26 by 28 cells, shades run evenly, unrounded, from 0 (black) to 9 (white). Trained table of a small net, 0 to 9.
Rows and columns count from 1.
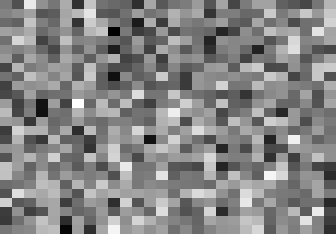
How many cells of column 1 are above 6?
4
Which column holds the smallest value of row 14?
3
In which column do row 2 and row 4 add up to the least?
10
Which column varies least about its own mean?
20
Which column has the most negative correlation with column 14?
28
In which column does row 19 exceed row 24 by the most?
1
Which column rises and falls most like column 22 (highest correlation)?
5
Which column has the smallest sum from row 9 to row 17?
13
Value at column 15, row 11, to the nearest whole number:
7
